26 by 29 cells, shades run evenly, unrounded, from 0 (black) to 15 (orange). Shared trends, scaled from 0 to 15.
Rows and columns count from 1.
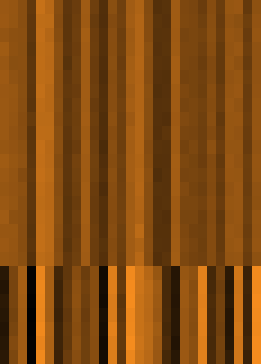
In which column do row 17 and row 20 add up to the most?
5
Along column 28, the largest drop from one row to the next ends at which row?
20
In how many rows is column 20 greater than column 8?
19
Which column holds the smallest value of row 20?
4
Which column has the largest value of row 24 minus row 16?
23
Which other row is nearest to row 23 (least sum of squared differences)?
22
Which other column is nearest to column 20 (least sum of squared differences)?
1
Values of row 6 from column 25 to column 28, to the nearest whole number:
6 9 9 7
